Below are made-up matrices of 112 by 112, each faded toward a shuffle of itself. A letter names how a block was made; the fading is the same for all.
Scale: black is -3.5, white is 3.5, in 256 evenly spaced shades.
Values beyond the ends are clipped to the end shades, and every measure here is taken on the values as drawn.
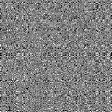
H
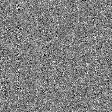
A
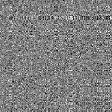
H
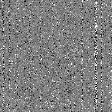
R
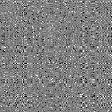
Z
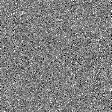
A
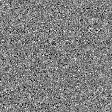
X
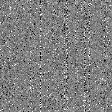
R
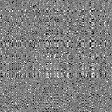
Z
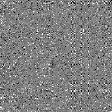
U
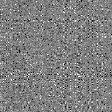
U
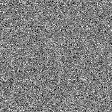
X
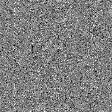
A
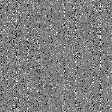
R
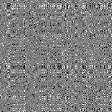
Z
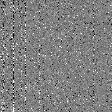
R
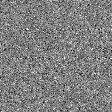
X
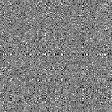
H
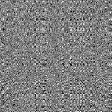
H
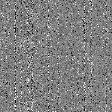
R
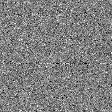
X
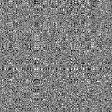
H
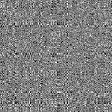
H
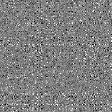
U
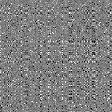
Z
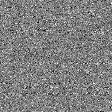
X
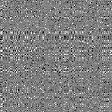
Z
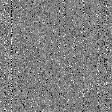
R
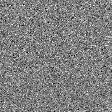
X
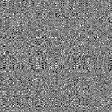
H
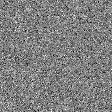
X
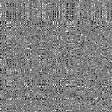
Z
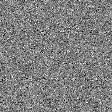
X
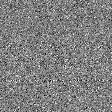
X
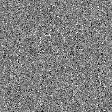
A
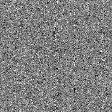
A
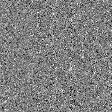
A
